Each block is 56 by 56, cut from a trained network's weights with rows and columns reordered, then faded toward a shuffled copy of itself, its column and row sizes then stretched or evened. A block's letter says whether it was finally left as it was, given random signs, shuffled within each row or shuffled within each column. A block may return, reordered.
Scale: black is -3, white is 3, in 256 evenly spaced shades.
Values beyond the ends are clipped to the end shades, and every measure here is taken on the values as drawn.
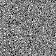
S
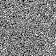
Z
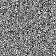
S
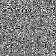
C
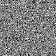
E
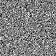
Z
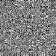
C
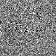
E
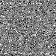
Z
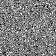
Z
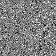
S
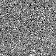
S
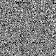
E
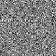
C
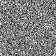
Z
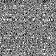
C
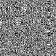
C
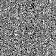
S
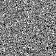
S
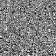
C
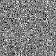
C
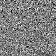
Z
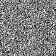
S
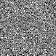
E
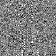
C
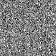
S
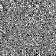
C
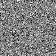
E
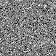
Z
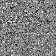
E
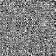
C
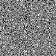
C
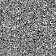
E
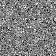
Z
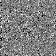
E
